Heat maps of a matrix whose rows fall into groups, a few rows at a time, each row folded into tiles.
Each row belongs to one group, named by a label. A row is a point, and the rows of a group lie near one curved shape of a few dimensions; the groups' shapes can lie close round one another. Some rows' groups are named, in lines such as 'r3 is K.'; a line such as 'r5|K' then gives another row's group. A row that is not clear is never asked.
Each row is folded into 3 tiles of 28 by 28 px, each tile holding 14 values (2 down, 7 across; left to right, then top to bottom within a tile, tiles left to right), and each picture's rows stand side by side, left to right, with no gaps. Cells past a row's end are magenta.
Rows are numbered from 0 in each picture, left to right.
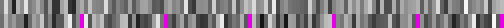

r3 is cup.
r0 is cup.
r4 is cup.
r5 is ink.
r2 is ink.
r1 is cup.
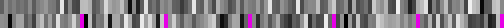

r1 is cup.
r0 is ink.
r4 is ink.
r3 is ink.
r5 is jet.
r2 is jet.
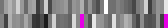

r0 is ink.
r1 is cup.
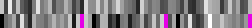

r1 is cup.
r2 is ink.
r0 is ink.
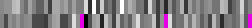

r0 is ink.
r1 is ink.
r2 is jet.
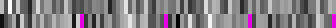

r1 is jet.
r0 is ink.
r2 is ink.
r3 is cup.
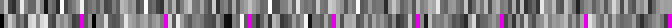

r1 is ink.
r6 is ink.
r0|cup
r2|cup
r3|ink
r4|cup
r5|ink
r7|jet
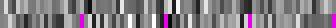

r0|cup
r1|jet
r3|jet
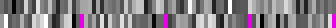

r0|jet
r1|jet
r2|cup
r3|cup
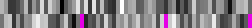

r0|jet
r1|ink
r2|jet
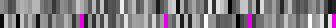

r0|cup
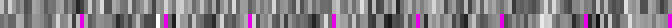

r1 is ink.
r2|ink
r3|cup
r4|jet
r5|ink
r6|jet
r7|ink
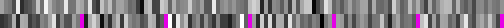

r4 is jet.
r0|ink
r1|cup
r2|cup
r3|jet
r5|jet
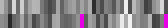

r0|cup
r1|jet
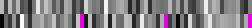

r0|ink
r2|ink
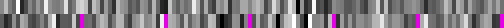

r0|ink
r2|jet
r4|jet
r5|jet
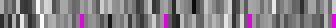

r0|ink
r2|jet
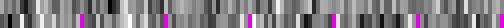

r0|ink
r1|jet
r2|ink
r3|jet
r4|cup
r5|ink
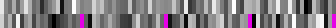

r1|ink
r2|ink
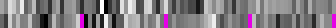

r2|jet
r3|cup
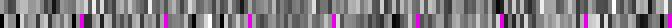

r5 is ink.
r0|cup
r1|ink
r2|cup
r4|cup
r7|jet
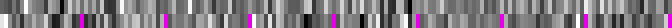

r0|jet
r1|ink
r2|cup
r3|jet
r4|cup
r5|cup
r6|ink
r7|cup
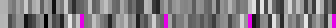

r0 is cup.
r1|cup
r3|ink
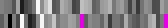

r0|ink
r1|cup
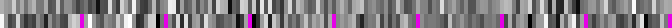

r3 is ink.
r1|jet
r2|jet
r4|cup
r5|cup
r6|cup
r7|ink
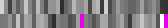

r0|jet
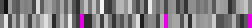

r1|ink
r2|jet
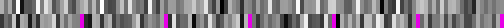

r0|ink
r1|ink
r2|cup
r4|cup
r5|cup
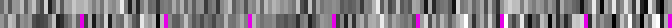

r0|cup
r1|cup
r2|ink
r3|cup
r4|jet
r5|jet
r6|cup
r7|cup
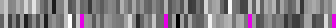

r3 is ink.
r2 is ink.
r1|jet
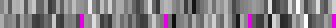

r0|cup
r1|cup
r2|jet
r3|ink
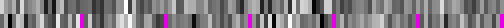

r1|jet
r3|jet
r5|cup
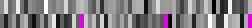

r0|ink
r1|jet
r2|cup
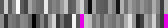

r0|ink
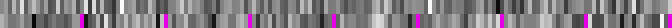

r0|cup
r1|ink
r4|jet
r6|jet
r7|ink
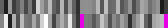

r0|jet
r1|ink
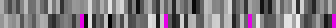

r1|cup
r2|jet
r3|jet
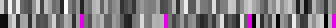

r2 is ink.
